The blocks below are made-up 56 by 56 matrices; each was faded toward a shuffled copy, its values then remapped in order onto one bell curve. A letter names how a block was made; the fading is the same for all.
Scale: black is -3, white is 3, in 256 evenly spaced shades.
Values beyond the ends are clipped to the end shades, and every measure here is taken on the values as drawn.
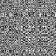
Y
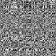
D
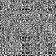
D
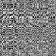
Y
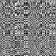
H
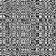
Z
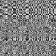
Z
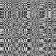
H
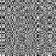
H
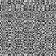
Y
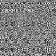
D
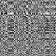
Z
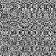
Y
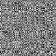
Y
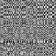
Z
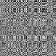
H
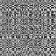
Z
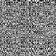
D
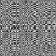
H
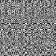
D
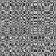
H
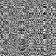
Y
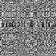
Y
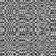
H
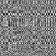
Z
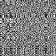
Y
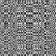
H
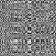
Z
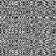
Z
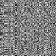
Y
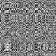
Y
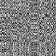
Y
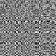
Z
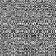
Y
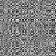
Z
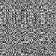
D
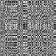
Z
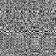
D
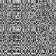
Z
